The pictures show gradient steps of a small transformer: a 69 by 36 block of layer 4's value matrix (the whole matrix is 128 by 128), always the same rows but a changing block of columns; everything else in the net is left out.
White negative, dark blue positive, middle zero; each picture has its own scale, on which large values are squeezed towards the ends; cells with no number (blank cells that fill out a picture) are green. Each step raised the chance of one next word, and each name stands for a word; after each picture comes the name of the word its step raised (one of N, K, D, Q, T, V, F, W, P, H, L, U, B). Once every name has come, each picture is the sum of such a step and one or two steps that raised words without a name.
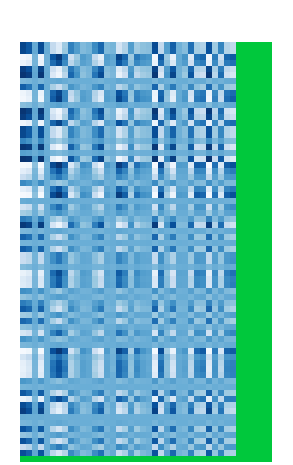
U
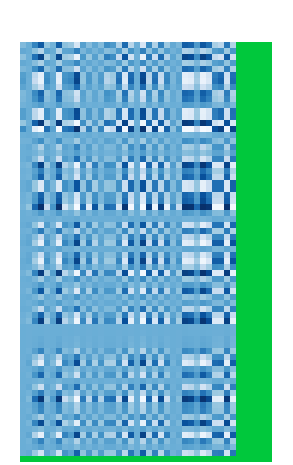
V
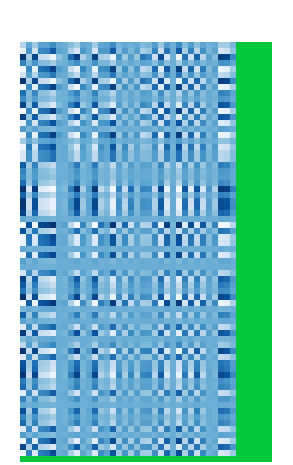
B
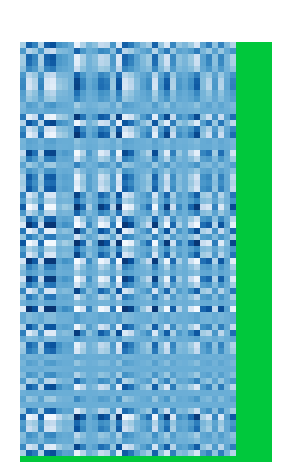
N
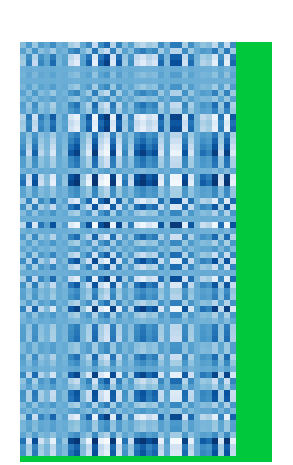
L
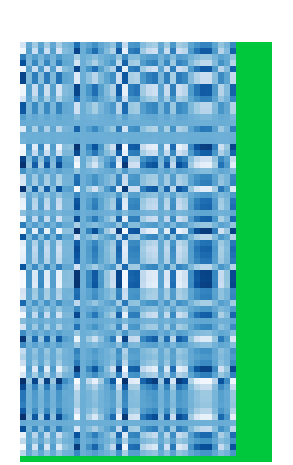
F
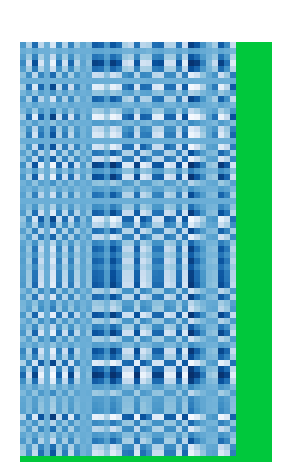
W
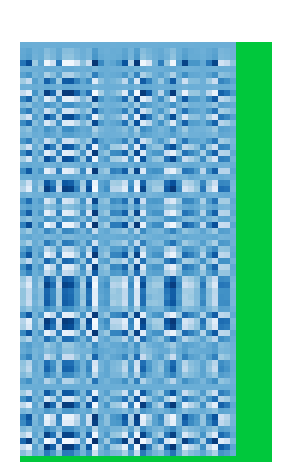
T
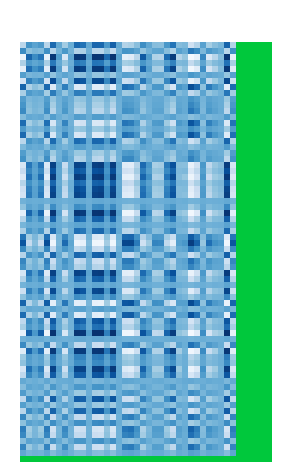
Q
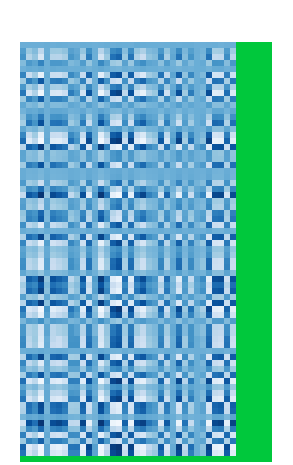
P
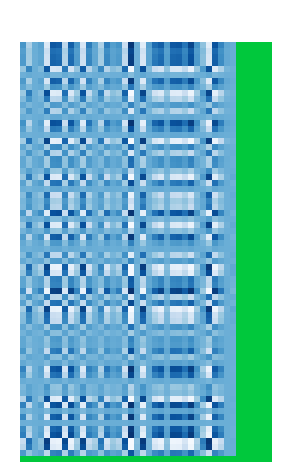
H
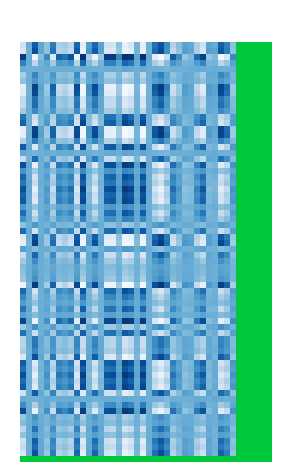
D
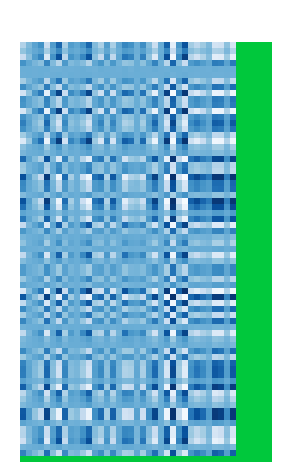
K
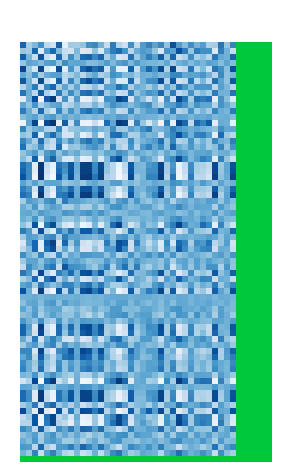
Q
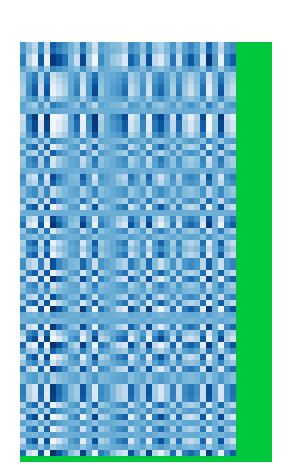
N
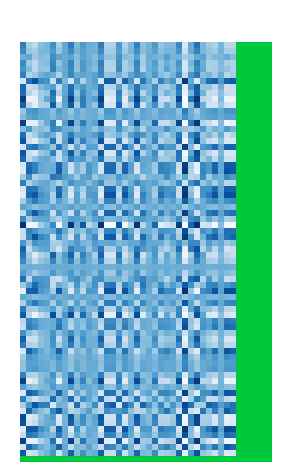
T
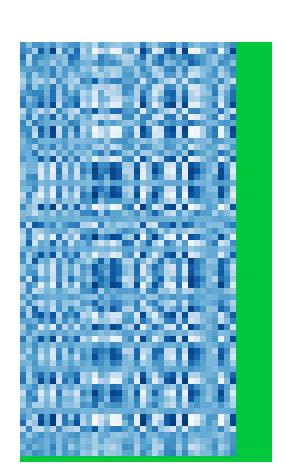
N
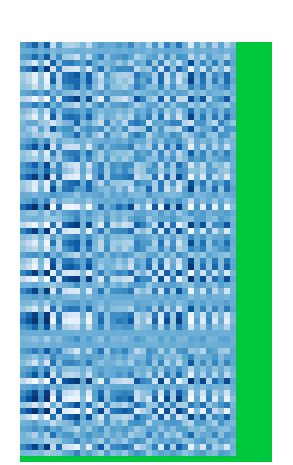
V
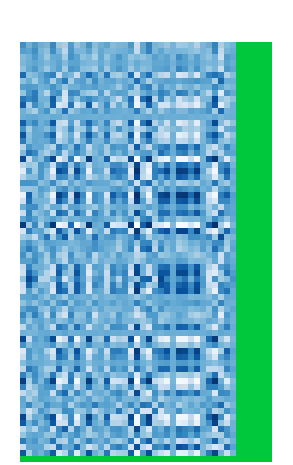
F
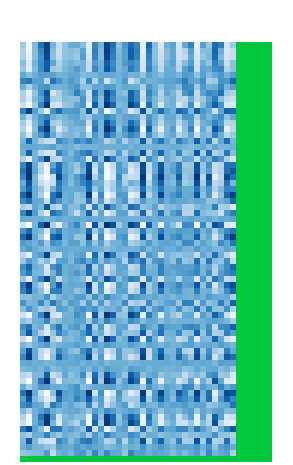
L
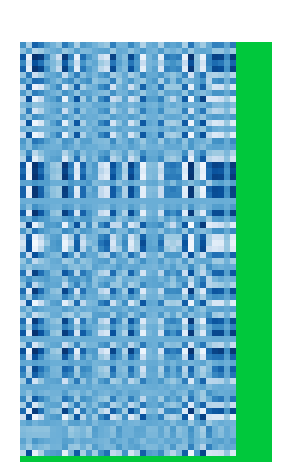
Q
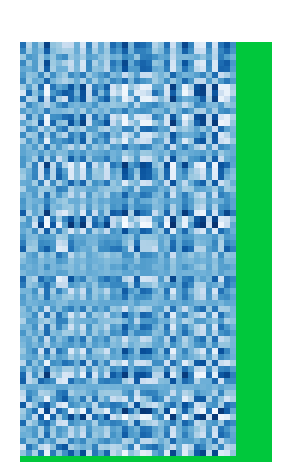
W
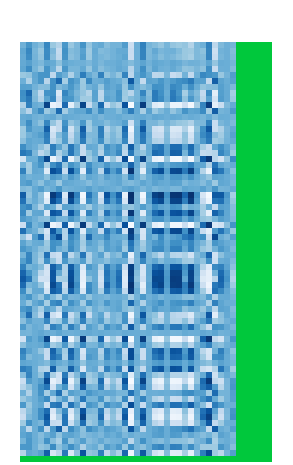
F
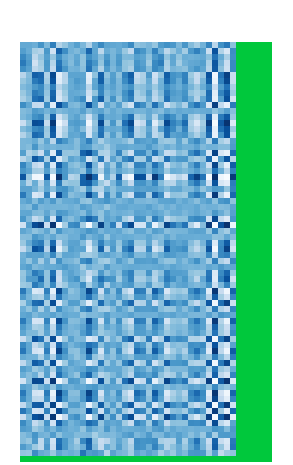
L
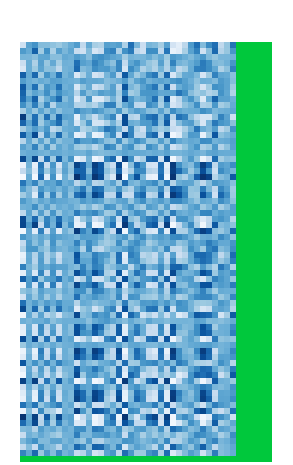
W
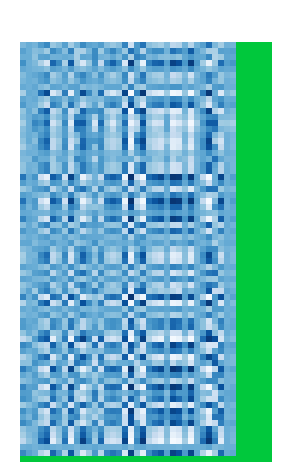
K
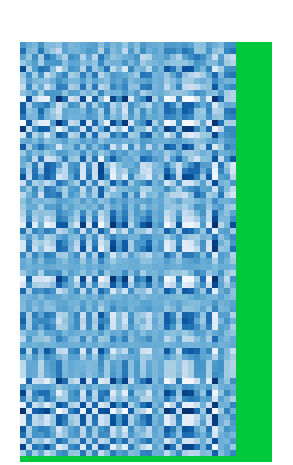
U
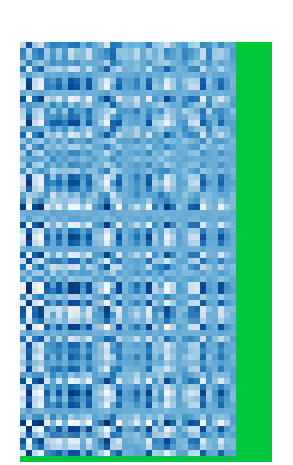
H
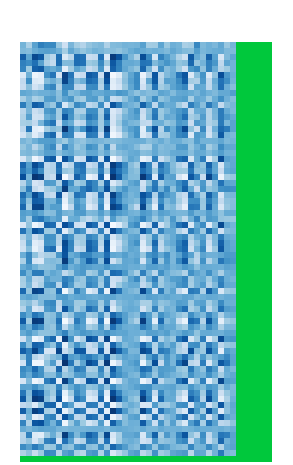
V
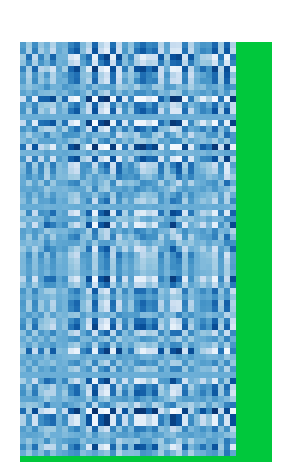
U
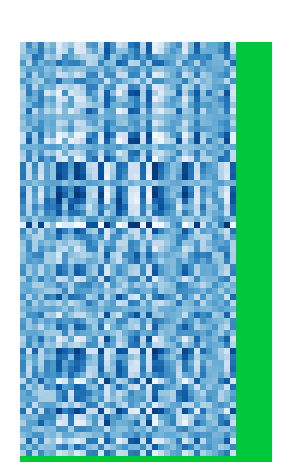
K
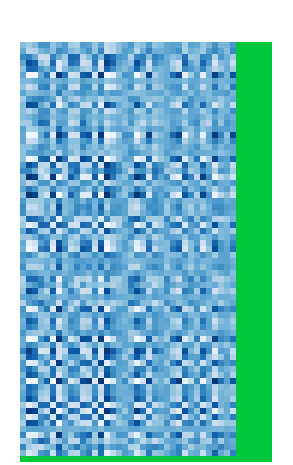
P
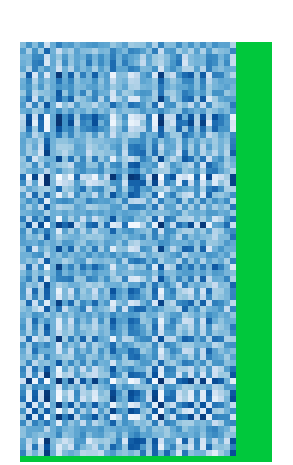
L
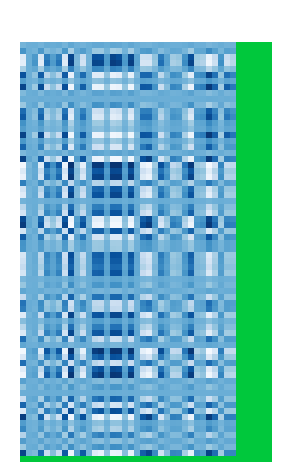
W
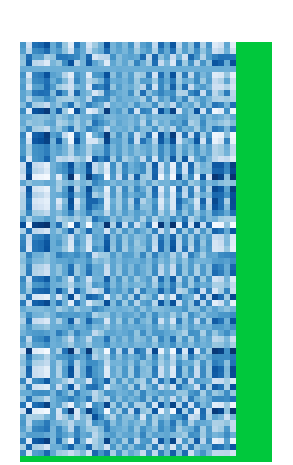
K
